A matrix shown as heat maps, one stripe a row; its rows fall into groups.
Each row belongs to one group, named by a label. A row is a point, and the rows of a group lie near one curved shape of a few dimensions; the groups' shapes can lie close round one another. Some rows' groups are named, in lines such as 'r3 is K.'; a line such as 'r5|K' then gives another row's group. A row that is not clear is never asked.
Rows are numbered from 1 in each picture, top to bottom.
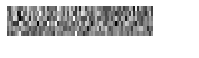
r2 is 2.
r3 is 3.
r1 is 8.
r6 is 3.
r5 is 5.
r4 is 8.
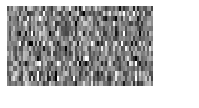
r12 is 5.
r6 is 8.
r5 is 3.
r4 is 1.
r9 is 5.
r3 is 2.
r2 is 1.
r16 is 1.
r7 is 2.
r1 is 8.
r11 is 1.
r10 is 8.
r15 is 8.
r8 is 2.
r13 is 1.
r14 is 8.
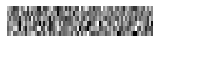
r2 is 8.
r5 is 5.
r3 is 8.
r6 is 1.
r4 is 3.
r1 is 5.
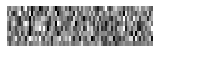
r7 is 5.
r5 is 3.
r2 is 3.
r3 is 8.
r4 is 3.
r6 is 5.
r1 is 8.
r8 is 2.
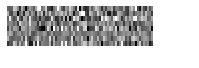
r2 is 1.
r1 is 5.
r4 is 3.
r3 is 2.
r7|1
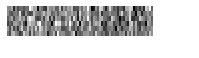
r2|5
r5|2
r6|3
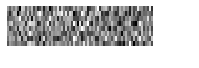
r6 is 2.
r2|2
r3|3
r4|1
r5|1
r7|2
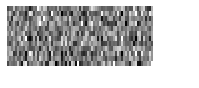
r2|2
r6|1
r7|2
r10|2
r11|2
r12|1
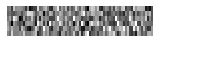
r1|5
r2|1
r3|3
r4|1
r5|1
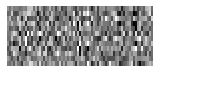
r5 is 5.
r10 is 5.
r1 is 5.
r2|1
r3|2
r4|1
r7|8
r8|5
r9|5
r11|1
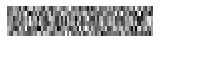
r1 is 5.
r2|2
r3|5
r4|5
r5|5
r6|5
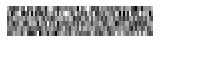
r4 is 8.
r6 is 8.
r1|5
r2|3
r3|8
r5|5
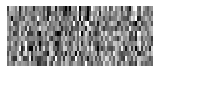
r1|5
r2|5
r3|1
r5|2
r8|8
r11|3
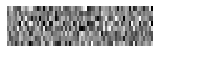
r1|3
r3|8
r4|2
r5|1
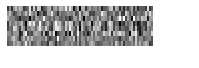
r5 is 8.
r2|5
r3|8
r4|8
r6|1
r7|8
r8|8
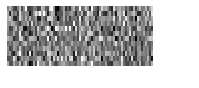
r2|3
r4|8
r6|2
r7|8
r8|2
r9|5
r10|3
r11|2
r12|2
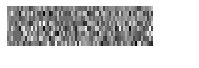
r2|3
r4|3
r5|3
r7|8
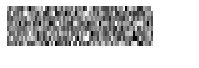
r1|3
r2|1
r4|3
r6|5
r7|1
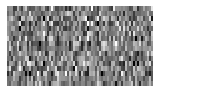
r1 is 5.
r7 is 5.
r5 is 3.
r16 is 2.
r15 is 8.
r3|3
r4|2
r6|3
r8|2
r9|2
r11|2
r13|3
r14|5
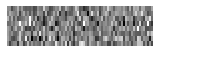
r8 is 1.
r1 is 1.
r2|5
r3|5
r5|1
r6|3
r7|8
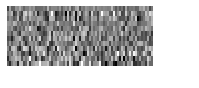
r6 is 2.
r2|5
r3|1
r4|3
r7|8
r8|3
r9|3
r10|3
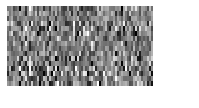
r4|8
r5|8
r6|1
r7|8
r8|2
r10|8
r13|3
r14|2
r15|8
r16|3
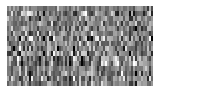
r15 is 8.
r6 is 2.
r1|3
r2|3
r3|5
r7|2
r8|5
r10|2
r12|2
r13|2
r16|5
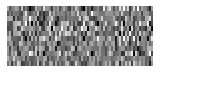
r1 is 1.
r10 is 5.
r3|5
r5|2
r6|3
